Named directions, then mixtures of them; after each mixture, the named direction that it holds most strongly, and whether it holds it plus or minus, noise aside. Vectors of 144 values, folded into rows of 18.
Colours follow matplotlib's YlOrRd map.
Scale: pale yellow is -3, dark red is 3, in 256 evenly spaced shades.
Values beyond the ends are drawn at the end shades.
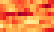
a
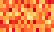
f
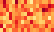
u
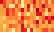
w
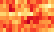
a, minus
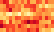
a, minus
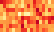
w, plus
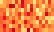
w, minus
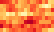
a, minus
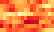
a, minus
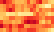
a, minus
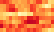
a, minus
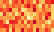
f, plus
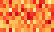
f, minus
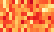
u, minus
